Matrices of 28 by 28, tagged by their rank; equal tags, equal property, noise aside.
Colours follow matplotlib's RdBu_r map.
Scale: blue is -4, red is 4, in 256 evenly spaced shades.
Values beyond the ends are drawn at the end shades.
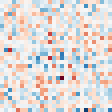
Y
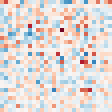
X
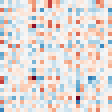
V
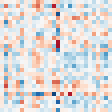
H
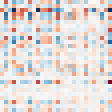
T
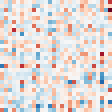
Y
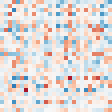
V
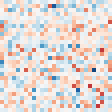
X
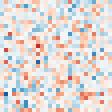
X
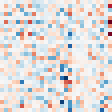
Y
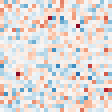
X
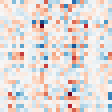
V
